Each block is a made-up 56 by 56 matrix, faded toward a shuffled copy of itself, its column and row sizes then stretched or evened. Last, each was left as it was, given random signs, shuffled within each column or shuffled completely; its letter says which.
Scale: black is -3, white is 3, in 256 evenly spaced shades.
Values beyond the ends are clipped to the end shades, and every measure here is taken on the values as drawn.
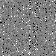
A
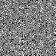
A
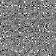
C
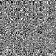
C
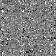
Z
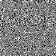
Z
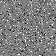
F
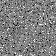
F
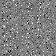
A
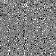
C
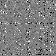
Z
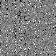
A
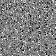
A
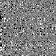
C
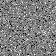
F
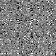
C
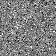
F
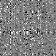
C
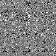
Z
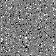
A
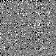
Z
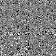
Z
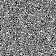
F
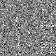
Z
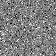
F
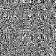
C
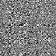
C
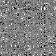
C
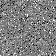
F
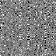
C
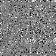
Z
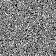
F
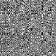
C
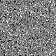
F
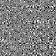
C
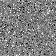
F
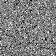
F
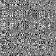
C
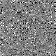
Z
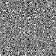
C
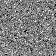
F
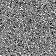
F
